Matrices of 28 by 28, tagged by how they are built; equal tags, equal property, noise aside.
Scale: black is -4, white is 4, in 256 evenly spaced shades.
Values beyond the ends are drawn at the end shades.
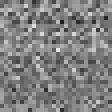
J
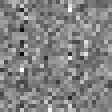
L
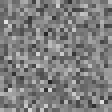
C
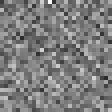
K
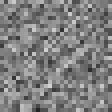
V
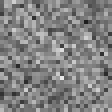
K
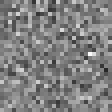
C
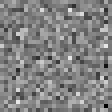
L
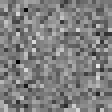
L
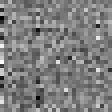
L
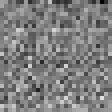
J
